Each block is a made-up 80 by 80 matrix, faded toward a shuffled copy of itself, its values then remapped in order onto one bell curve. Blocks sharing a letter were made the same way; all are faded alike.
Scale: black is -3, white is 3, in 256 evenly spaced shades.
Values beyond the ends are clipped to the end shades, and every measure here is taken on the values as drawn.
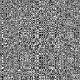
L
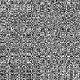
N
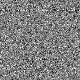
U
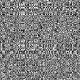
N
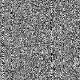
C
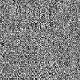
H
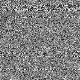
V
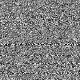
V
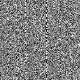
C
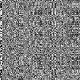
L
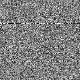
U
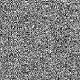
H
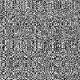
L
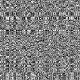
N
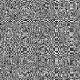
N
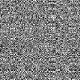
H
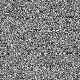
U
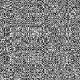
L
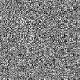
H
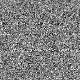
U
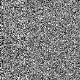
C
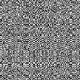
N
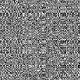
N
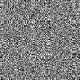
H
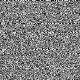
V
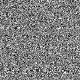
U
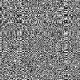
N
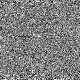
U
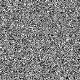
U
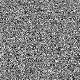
V
